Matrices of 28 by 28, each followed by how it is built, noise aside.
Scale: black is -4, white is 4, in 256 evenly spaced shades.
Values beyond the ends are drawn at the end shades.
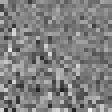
lower triangular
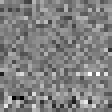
uneven rows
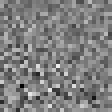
lower triangular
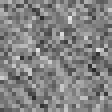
Toeplitz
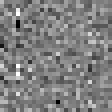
uneven columns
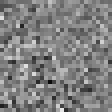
lower triangular
